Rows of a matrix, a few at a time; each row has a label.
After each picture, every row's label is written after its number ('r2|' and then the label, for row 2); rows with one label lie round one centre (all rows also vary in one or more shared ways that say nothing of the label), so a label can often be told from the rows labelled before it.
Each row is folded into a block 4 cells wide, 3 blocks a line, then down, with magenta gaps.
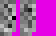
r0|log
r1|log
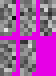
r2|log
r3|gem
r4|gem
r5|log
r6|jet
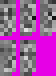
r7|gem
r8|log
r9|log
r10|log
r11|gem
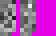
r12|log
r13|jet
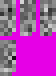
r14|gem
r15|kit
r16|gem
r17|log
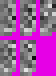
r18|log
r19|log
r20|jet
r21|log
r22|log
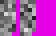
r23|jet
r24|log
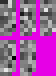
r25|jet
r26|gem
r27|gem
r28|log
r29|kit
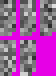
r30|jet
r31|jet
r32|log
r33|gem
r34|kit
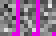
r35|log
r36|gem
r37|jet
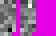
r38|kit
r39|jet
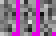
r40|kit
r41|kit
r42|gem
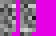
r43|log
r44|log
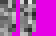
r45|jet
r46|kit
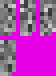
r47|log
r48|kit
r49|gem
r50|kit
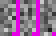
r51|log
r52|gem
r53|kit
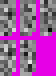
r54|gem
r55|log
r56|kit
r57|gem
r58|kit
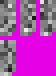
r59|jet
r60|log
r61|kit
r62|kit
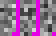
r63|log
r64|gem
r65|kit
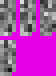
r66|kit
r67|kit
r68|jet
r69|kit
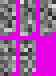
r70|log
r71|kit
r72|log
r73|gem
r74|gem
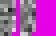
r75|gem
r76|kit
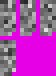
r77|jet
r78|jet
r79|log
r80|gem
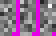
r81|gem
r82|kit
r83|jet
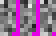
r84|kit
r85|jet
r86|kit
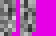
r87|gem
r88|kit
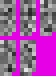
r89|gem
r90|gem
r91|kit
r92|kit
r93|log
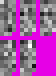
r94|kit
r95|gem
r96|gem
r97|jet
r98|jet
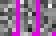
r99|gem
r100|kit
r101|jet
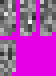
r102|jet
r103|kit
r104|kit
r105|gem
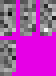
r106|gem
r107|jet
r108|log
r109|log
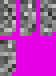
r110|log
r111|jet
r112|log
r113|jet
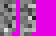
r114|log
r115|log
